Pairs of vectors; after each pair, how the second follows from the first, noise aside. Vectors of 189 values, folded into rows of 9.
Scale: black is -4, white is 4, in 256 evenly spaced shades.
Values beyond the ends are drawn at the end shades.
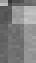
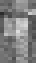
wrapped around.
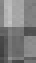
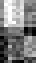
scaled up.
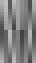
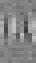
reversed, negated, partly zeroed.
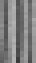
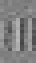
wrapped around, partly zeroed.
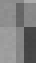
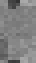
wrapped around, partly zeroed.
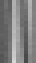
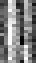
wrapped around, scaled up.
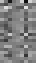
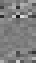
wrapped around, partly zeroed.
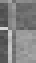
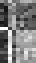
scaled up.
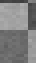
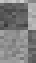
negated.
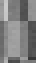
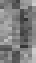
wrapped around.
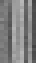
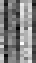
wrapped around, scaled up.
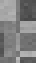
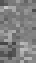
reversed, partly zeroed.
